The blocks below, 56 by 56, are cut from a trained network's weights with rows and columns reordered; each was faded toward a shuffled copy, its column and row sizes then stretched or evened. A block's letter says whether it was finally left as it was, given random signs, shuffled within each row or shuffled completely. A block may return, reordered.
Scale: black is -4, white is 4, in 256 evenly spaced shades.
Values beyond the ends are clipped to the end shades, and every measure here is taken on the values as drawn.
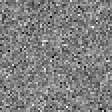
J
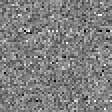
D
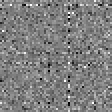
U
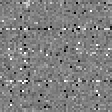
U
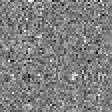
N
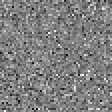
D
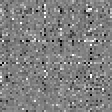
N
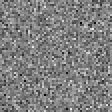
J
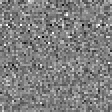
D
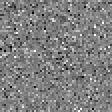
J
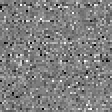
D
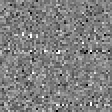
U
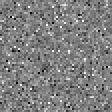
J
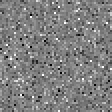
J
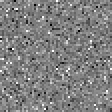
J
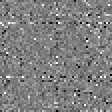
U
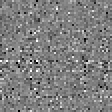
U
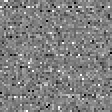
D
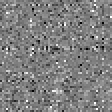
N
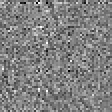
U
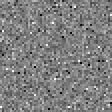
J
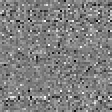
N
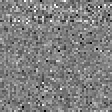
D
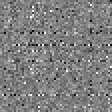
U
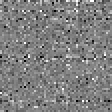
N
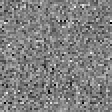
D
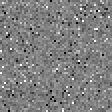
J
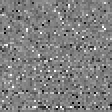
D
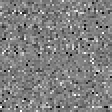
D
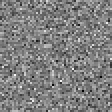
J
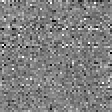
N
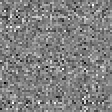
U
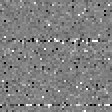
D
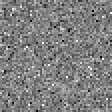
J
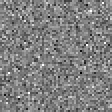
J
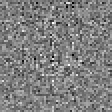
U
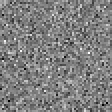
J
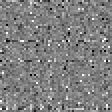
N
